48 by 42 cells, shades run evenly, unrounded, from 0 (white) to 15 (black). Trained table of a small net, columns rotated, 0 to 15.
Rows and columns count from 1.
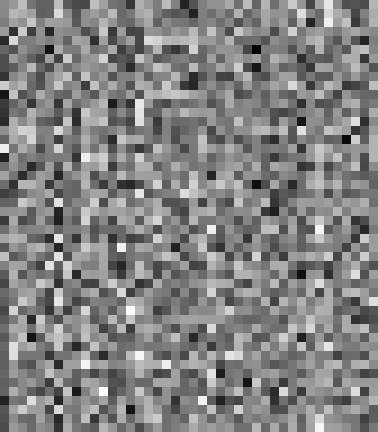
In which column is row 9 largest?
22
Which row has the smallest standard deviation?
48
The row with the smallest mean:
41
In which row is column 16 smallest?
40
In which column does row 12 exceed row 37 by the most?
7
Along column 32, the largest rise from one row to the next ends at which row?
45
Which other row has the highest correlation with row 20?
47
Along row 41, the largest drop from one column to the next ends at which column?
8
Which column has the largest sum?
1
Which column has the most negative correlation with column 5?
32
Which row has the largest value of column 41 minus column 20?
5
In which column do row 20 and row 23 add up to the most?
31
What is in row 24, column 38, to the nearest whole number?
4
